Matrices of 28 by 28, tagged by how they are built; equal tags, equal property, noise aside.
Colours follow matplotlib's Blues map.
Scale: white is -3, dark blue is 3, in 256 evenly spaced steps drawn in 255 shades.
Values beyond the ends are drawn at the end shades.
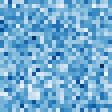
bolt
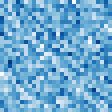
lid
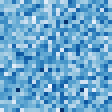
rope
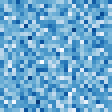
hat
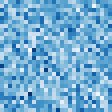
lid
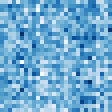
bolt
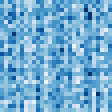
bolt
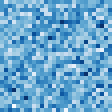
rope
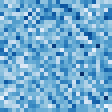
lid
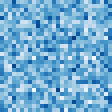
hat
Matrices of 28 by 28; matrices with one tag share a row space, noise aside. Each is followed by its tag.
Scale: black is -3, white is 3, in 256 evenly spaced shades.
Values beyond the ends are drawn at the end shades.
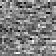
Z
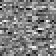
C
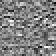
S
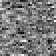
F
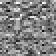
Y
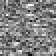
Y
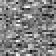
Y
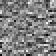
C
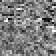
S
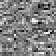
C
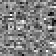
S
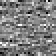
Z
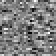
C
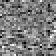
F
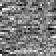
F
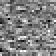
F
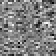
S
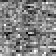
Y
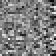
S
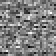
Y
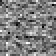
Y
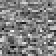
F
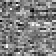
Z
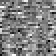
F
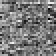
F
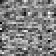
F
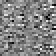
S
